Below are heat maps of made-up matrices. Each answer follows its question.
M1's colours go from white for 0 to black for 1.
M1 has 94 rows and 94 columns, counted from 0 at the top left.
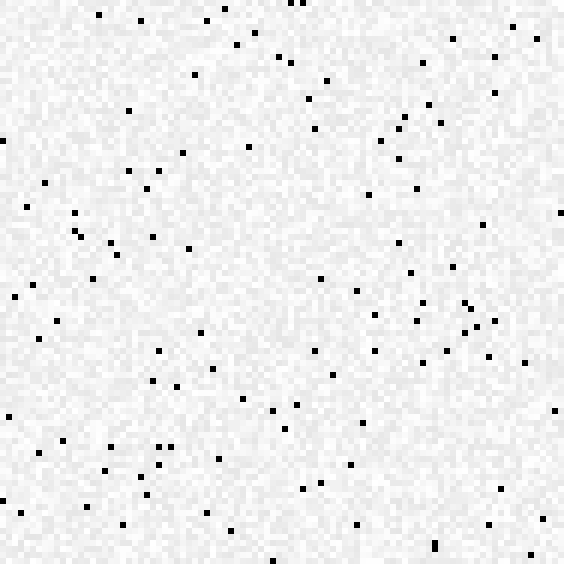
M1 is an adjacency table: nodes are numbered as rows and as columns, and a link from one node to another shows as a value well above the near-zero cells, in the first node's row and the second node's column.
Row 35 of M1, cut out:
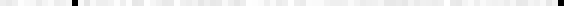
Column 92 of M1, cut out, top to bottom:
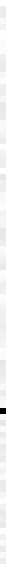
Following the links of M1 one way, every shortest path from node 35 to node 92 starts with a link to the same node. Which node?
node 93
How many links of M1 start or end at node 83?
2
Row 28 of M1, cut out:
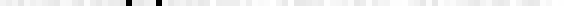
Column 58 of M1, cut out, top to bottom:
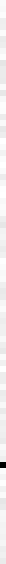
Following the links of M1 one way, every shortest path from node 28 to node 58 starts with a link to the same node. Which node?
node 21
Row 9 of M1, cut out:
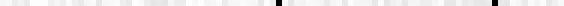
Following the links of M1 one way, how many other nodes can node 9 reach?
11
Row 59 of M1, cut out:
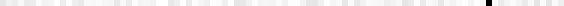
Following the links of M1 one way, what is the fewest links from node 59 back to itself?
5
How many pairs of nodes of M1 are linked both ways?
4
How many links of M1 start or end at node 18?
3
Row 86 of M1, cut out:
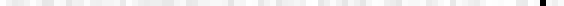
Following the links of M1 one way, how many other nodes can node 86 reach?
2
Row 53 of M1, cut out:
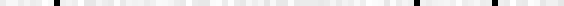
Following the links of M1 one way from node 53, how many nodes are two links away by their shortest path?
3
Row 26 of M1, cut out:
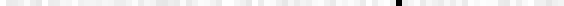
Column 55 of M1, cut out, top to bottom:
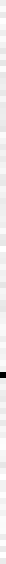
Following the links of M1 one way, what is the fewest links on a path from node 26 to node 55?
7
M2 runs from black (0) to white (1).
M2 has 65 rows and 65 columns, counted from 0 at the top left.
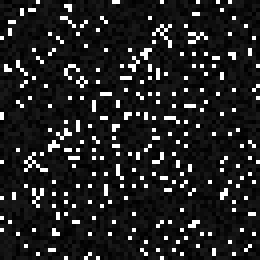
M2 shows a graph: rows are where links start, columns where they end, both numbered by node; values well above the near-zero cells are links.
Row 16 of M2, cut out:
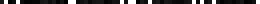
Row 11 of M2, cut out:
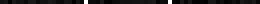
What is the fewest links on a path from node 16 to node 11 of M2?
3
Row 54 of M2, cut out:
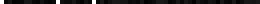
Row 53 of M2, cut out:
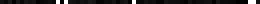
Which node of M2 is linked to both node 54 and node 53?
node 14
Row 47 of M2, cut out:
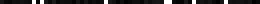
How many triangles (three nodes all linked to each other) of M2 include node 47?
5
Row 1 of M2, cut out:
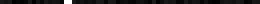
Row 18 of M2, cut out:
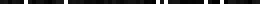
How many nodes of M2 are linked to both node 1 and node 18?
1
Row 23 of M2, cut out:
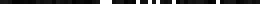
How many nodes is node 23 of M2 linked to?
8
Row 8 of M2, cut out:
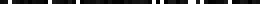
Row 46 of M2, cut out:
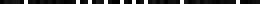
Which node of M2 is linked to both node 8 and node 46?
node 19
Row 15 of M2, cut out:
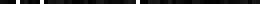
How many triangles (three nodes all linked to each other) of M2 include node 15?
0
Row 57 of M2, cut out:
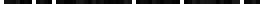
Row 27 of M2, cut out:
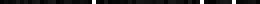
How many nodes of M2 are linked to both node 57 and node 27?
0
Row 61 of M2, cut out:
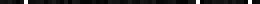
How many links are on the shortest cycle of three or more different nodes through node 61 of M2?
5
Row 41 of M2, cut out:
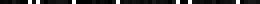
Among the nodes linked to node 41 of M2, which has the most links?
node 29
